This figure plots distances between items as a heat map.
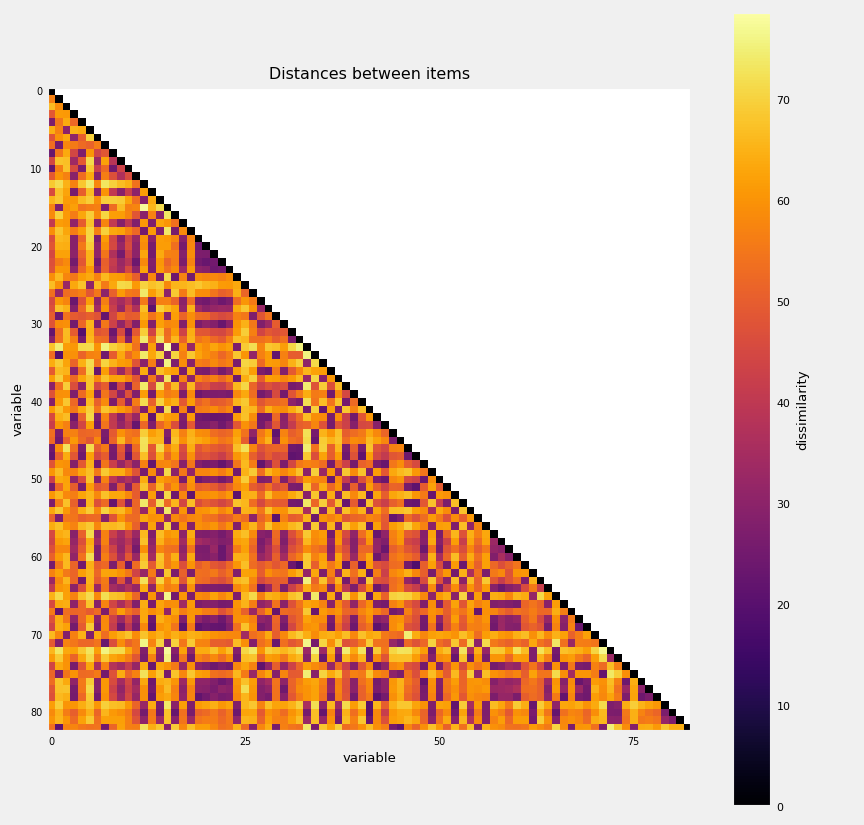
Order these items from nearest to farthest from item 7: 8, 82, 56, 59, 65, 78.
82, 8, 59, 78, 56, 65
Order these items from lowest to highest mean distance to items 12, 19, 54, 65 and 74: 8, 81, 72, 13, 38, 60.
81, 72, 13, 60, 8, 38
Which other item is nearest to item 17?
69
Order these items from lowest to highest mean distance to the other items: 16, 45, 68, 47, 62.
68, 47, 62, 16, 45
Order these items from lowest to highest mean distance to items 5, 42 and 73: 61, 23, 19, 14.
23, 19, 14, 61
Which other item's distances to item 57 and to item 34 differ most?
1
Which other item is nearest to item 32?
61
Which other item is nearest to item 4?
31
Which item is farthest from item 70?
46
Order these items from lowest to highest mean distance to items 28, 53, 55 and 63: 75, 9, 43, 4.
4, 43, 9, 75
